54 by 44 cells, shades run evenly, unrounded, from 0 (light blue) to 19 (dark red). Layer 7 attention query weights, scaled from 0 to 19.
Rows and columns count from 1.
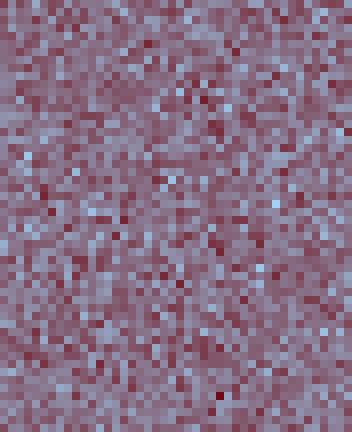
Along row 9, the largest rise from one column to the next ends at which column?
19
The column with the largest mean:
10
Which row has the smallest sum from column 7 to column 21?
27
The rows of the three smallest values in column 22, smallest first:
23, 48, 29
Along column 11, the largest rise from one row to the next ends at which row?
5
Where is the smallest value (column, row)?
35, 26
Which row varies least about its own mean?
53
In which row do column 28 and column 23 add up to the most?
36
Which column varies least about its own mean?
18
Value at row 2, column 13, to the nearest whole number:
9
